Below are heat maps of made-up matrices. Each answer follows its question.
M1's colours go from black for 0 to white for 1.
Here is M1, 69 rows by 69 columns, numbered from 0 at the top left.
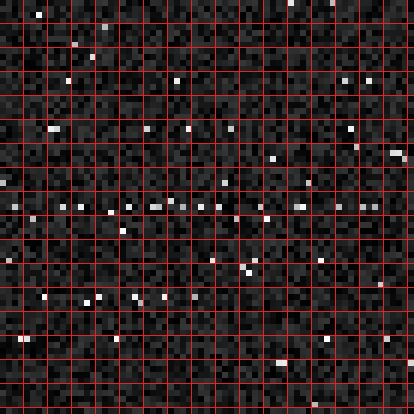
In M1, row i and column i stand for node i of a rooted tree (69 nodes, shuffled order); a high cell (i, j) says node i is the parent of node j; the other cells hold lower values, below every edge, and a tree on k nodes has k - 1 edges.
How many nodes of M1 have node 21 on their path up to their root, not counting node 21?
9
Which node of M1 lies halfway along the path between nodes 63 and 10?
60
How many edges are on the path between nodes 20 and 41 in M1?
6
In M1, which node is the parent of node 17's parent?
56
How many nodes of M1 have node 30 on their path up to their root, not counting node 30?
5
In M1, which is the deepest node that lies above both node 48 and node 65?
34
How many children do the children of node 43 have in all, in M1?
1
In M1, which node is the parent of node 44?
36
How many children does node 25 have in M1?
2
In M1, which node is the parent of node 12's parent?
49
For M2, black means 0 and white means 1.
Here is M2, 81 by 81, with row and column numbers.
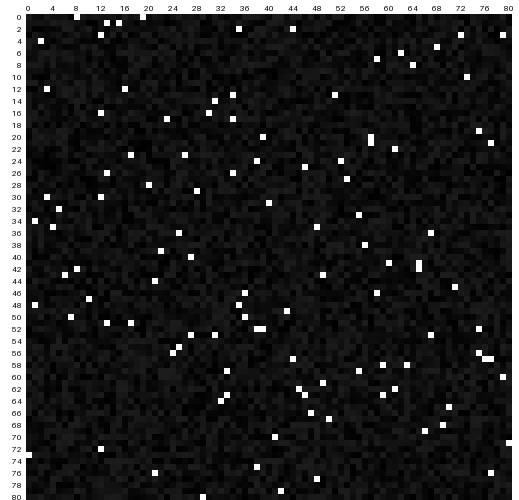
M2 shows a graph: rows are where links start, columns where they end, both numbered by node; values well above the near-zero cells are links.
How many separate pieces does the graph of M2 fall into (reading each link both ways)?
9
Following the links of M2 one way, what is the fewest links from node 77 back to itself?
7
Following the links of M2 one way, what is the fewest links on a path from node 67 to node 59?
4
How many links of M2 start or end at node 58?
4
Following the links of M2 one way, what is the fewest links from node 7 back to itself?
7
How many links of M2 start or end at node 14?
1
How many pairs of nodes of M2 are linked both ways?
7
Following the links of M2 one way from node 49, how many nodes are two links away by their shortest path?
1
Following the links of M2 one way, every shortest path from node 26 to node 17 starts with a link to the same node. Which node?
node 13
